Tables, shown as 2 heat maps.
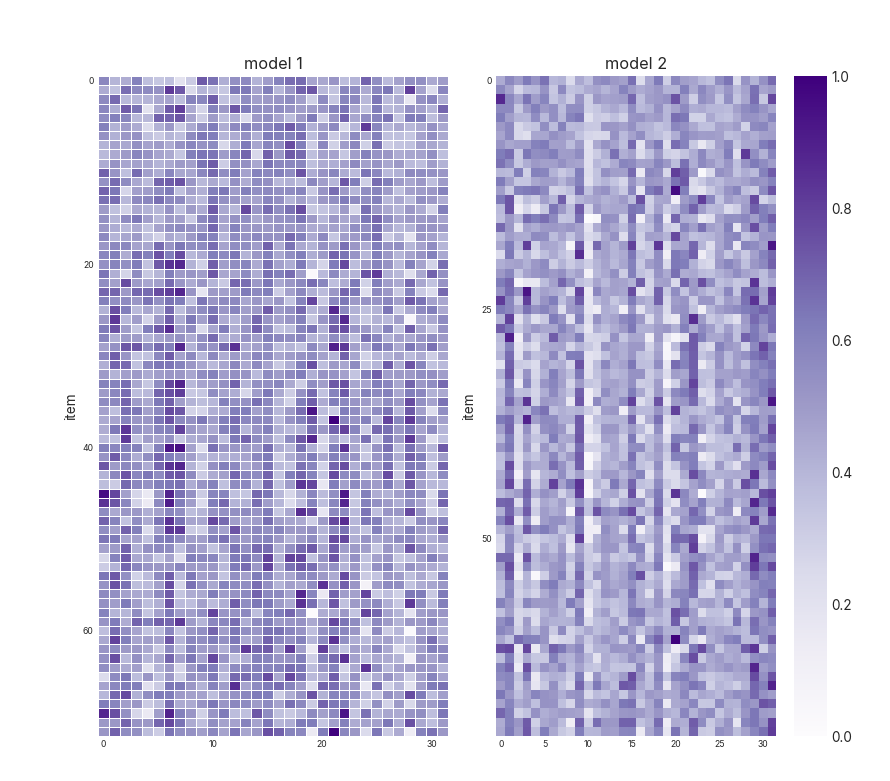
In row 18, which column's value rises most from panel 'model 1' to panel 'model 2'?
31
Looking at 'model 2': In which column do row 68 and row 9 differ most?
19
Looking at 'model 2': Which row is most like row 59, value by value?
40
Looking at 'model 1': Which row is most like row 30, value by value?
54
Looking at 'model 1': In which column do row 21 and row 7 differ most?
24
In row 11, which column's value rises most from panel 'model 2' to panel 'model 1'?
22
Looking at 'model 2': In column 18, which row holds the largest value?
18
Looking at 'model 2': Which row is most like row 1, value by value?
60
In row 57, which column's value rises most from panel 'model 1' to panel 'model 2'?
8
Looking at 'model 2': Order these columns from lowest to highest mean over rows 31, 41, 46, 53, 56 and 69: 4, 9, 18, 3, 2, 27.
2, 4, 27, 3, 18, 9
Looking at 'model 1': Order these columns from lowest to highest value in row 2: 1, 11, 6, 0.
11, 6, 0, 1
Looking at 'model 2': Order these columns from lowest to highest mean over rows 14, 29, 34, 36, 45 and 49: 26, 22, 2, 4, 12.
2, 4, 26, 12, 22
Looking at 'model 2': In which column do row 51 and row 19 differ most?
9
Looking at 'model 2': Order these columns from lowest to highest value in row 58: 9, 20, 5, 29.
5, 29, 9, 20
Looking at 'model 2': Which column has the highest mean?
31
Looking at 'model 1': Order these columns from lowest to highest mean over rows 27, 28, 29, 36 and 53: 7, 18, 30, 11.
30, 11, 18, 7
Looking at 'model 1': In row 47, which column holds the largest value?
18
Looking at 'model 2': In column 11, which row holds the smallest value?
15
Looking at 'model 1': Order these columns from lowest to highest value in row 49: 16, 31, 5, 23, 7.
23, 5, 16, 31, 7
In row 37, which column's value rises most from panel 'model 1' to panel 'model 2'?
3
